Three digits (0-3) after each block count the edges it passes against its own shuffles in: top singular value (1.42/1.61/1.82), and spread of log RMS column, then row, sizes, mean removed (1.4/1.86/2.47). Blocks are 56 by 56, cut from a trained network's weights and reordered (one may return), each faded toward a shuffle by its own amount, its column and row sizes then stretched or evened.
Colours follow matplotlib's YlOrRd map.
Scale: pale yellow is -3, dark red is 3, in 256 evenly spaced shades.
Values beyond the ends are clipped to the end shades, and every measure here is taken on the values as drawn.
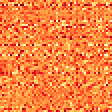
2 1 3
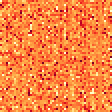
0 3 0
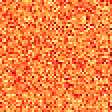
2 0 2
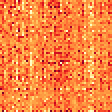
3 3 2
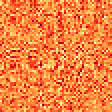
3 1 1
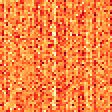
3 2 0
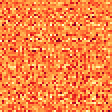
3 0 3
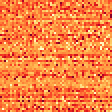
2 0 2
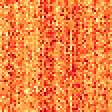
3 1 0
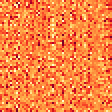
2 3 1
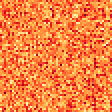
1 0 0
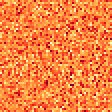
0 1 0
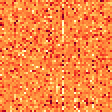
0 2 0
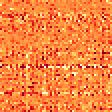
1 1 3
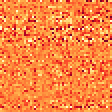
1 2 3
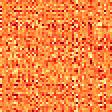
3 3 2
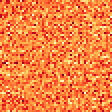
2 1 2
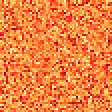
2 1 0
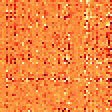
1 3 2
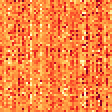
3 3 1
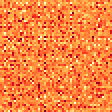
0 2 0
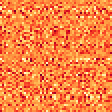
3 1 3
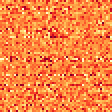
1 1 3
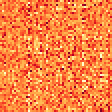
1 3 0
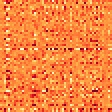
3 3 3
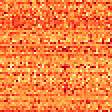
3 0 2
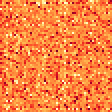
0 1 1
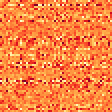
3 1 3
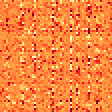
1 3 0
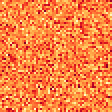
1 0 0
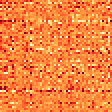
2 3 3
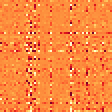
1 3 3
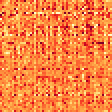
3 0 3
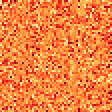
0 2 0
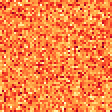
0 1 0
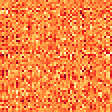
3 3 2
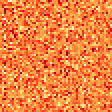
0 2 0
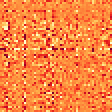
3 3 3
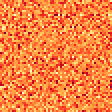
2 0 1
